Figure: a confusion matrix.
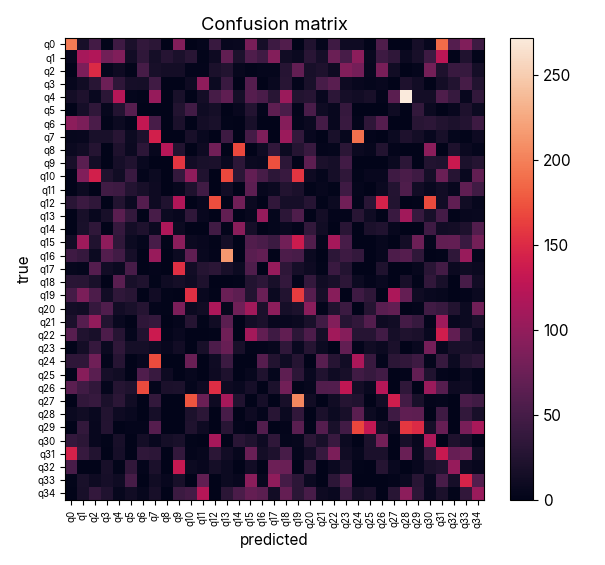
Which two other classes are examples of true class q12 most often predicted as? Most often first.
q30, q26
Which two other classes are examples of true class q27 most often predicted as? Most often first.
q19, q10
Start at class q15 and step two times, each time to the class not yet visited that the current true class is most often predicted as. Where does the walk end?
q10
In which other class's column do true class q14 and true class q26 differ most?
q6
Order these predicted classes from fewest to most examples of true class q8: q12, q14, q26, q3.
q3, q26, q12, q14
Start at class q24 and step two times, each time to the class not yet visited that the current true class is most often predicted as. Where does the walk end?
q18
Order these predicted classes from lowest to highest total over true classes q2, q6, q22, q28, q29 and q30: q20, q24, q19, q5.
q5, q20, q19, q24
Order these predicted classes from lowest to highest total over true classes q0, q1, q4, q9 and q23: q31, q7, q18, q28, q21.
q21, q7, q18, q28, q31
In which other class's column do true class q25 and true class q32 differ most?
q9
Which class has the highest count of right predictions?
q0
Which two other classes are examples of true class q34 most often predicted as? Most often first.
q11, q28
